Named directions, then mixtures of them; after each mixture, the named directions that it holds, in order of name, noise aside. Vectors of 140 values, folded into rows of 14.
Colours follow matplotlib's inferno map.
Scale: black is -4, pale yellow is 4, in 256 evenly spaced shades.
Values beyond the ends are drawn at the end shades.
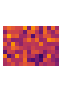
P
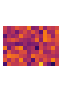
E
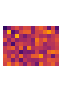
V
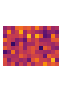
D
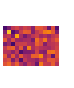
V.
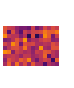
D.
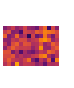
D, V.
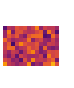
D, E, V.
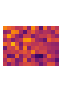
E, P, V.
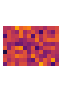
D, E, P.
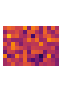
P.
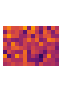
P.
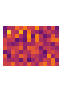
D, P, V.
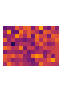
D, E, V.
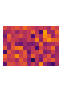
E, P.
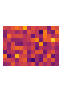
E, P.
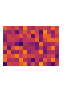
E, P.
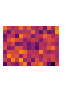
E, V.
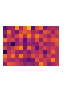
D, E, V.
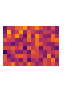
D, P, V.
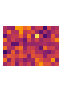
D, E.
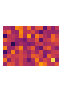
D, E.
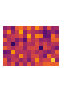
D.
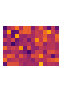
E, V.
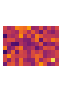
D, E.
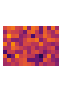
P.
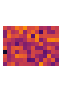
D, E, P.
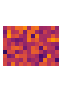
D, P.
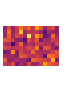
D.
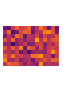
E, V.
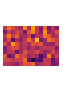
P.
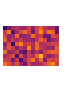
E, P, V.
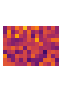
D, P, V.
